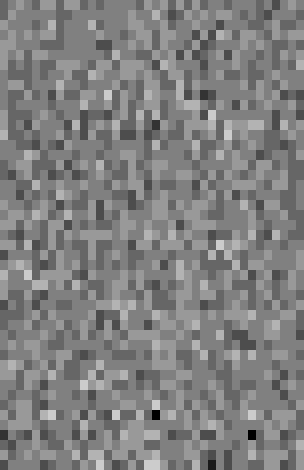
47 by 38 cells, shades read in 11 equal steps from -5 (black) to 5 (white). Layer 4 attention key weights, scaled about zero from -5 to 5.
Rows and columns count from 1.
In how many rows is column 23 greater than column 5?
22
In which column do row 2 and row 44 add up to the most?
20
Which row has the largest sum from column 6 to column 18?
46
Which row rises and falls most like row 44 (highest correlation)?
47
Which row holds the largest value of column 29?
14
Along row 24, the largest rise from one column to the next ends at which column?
35
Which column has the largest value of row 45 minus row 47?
27
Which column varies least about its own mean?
37
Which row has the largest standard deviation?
42
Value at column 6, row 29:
2
